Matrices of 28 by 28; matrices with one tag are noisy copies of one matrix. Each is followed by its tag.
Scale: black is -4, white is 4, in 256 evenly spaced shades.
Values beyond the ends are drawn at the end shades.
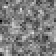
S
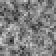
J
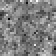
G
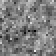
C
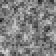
S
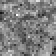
G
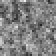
J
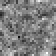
G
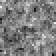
C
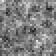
C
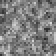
S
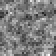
G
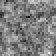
G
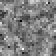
G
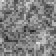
C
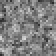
S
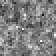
J
